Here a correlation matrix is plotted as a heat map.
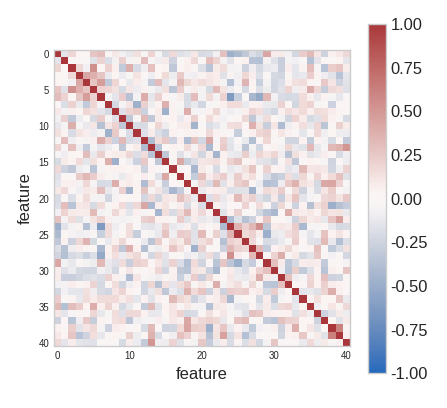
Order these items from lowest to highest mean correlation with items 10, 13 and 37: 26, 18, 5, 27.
5, 26, 27, 18
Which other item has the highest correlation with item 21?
12
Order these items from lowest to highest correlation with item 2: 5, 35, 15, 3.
15, 3, 35, 5
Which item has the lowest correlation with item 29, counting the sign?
25
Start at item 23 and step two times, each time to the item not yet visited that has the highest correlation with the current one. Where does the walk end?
38
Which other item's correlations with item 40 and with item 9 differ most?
13
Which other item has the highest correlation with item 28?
24
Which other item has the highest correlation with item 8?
18
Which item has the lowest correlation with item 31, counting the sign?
10
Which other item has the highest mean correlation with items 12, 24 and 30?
28
